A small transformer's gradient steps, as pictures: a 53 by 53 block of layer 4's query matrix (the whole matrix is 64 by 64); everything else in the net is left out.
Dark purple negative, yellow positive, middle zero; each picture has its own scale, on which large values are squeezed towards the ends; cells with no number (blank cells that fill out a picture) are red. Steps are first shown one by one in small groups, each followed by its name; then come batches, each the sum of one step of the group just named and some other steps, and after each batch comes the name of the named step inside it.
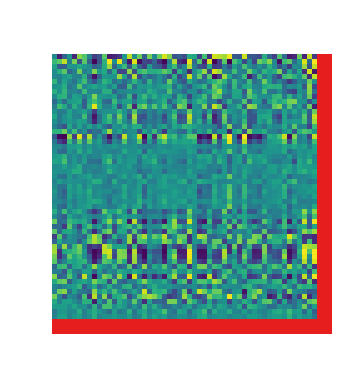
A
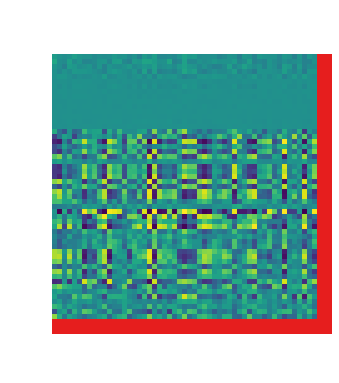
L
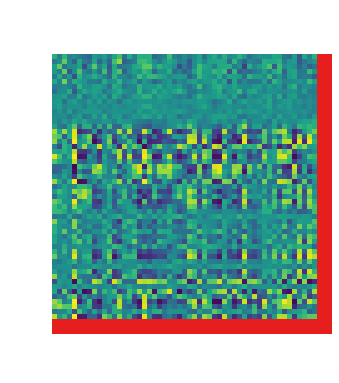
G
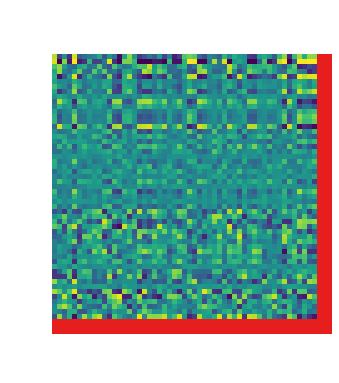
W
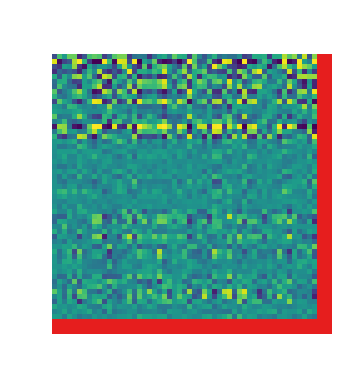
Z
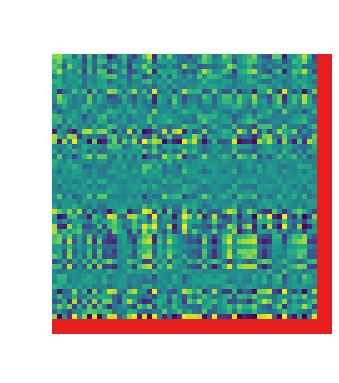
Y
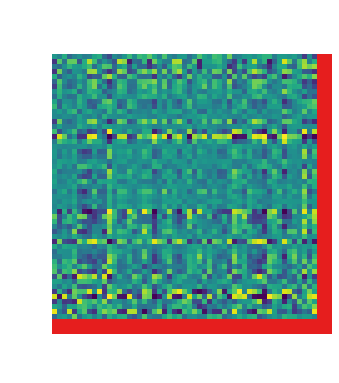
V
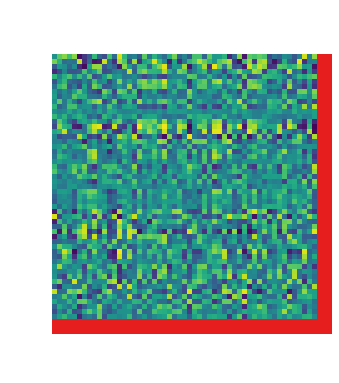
Z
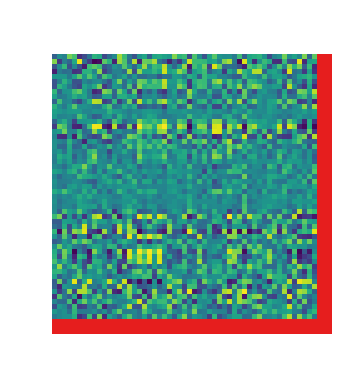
Z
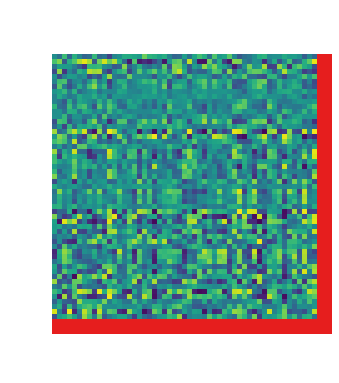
V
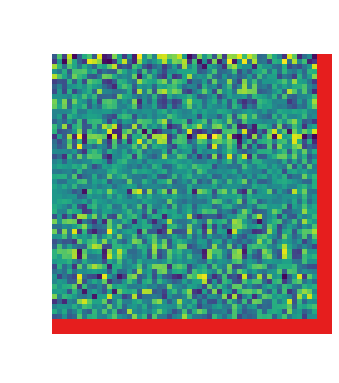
V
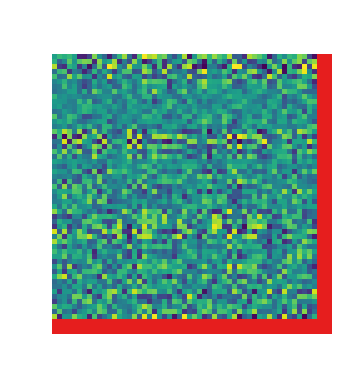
Y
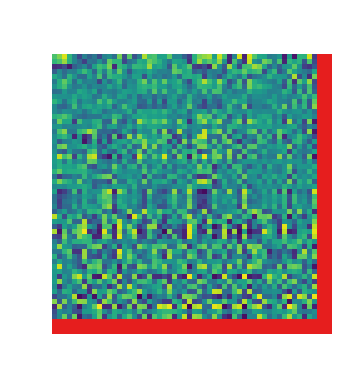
Y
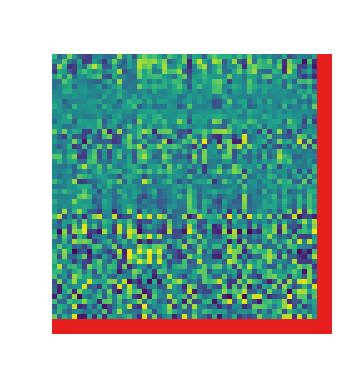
G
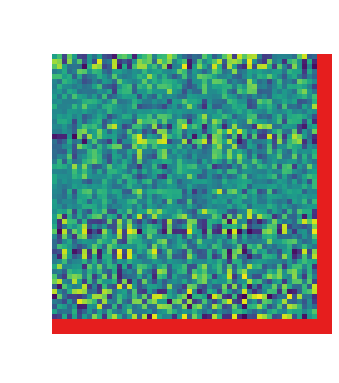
Y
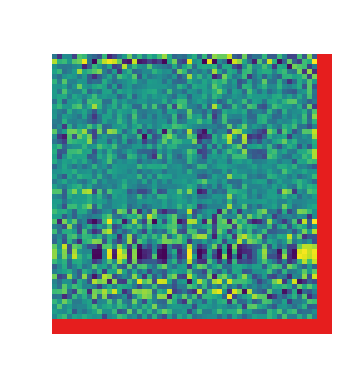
A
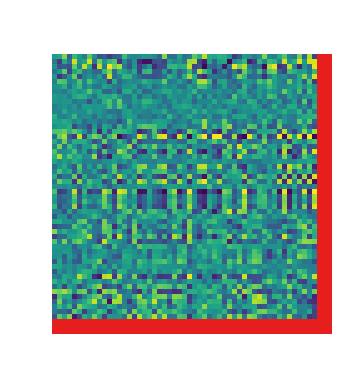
W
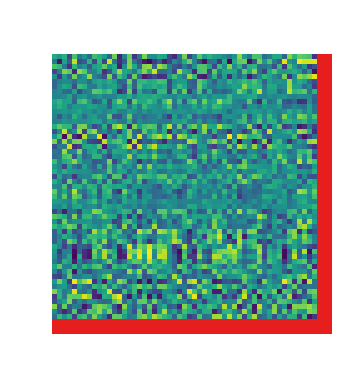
W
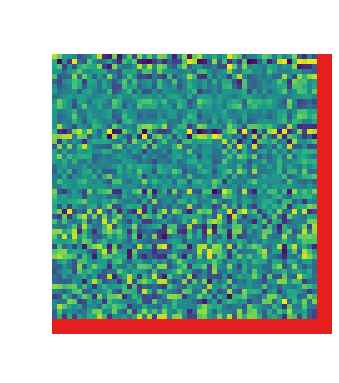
W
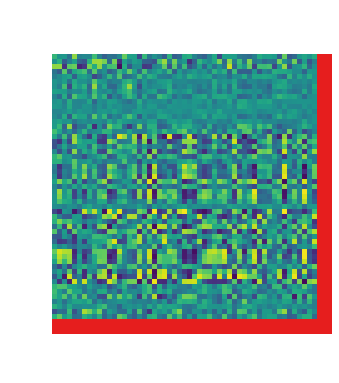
L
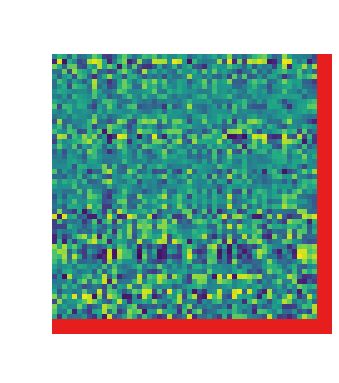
V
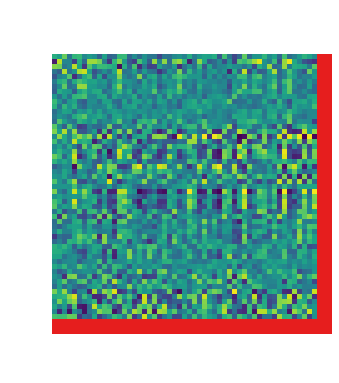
G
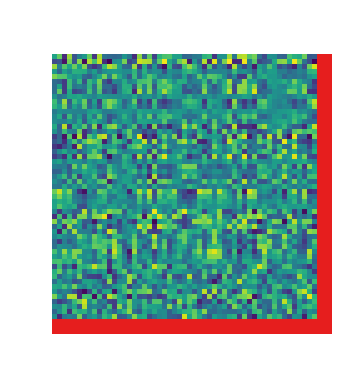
L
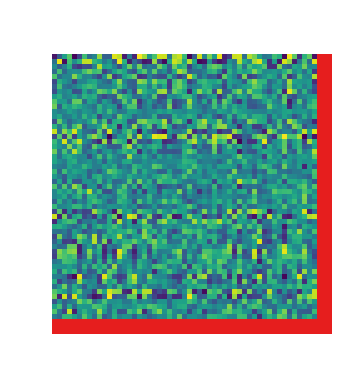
V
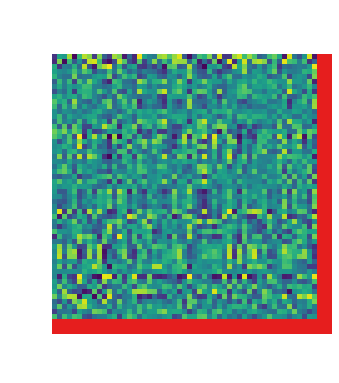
Y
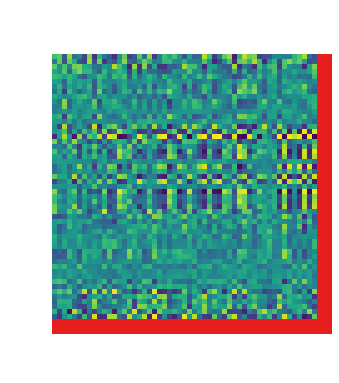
Y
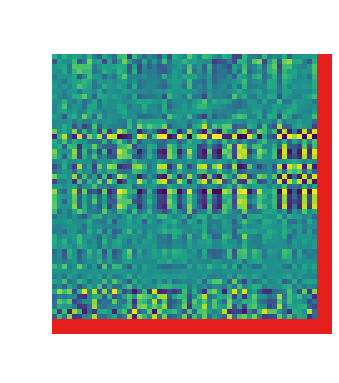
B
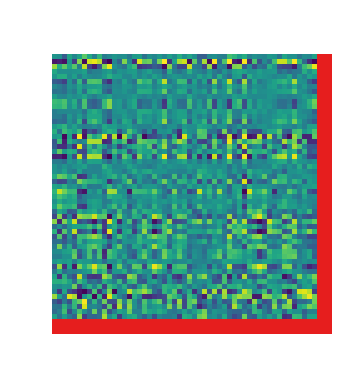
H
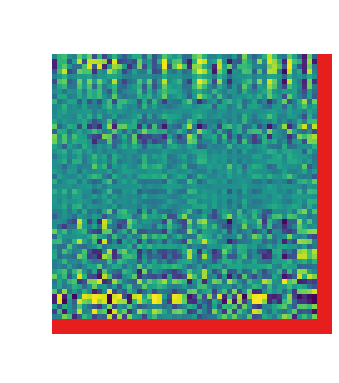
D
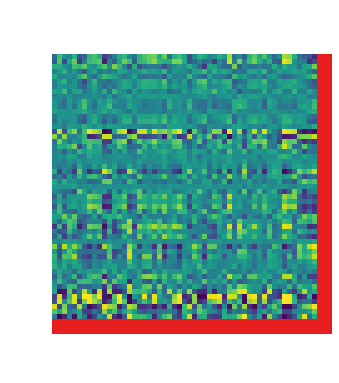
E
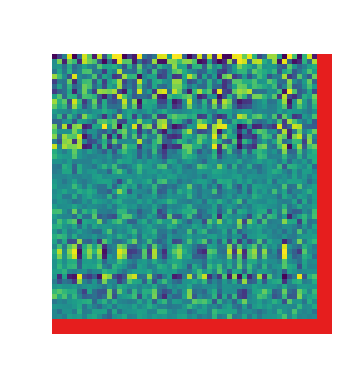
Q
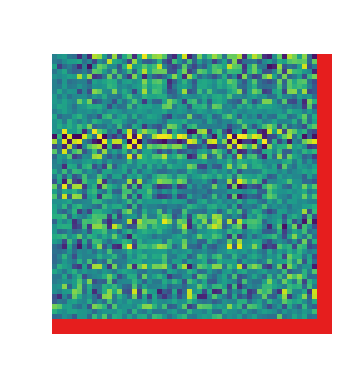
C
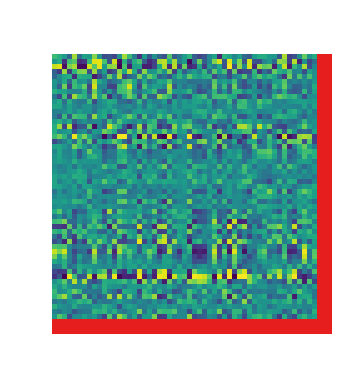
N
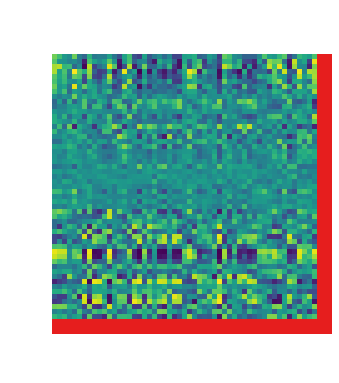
N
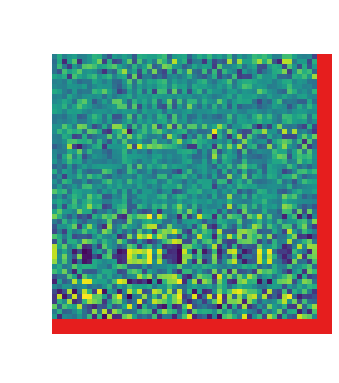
E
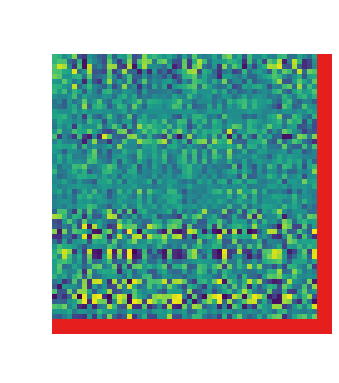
E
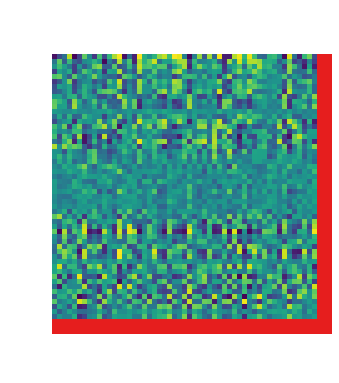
Q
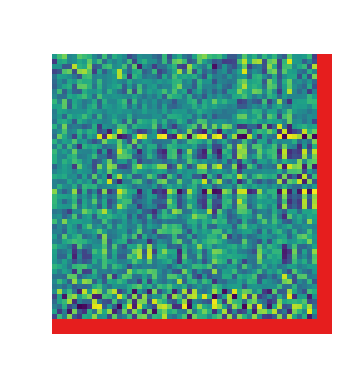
B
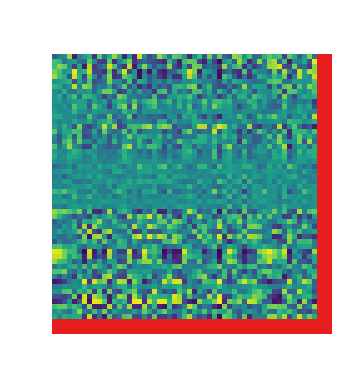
Q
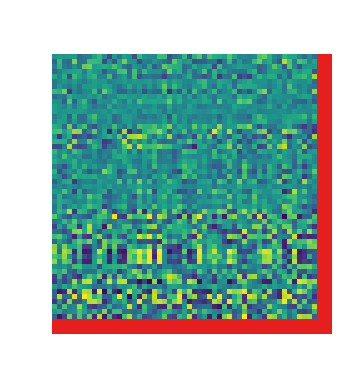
E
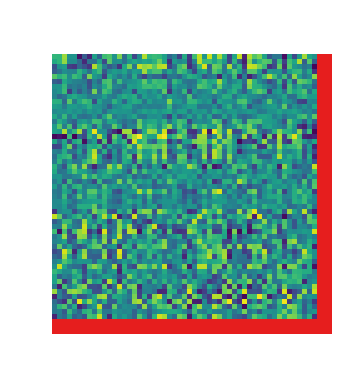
C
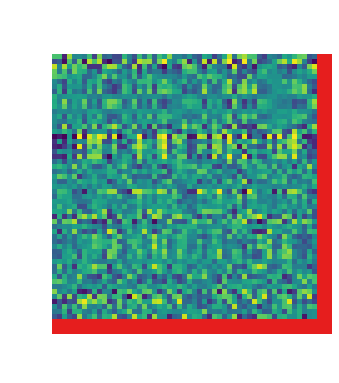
H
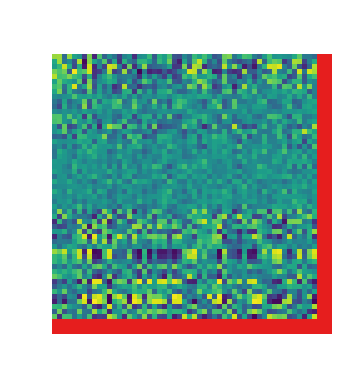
D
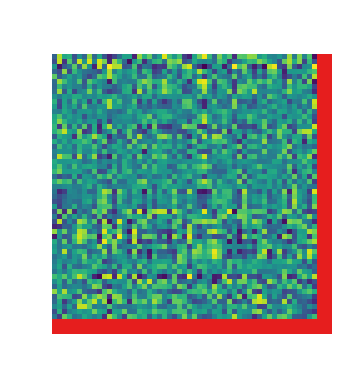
D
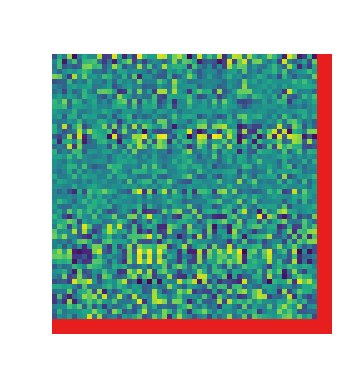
Q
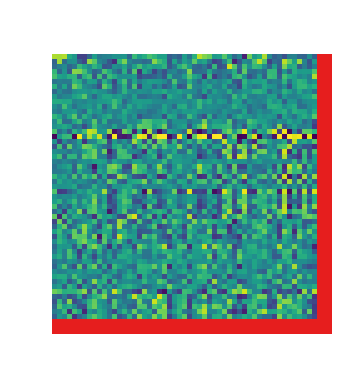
B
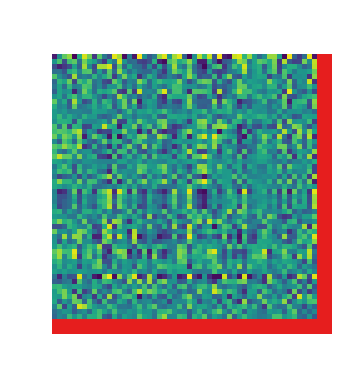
Q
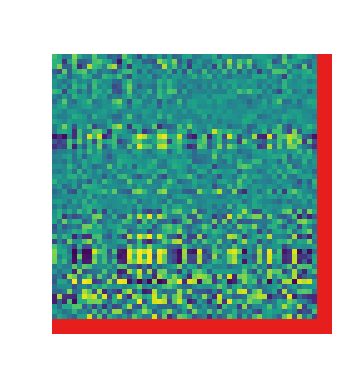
N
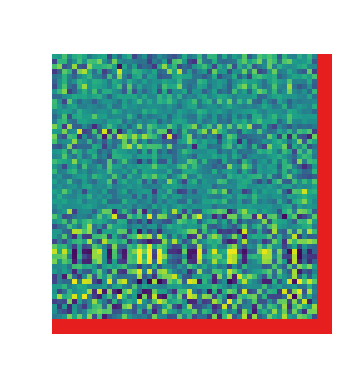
N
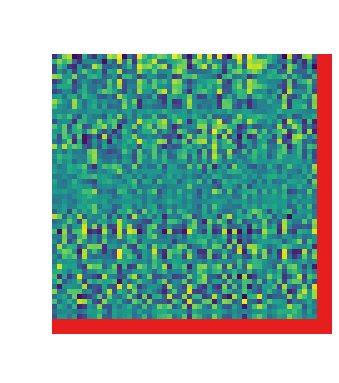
Q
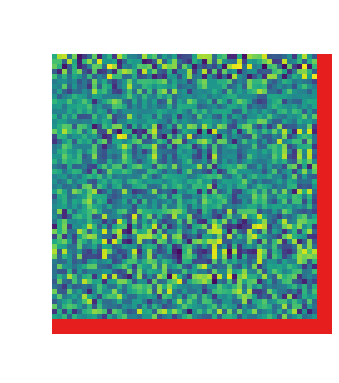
N
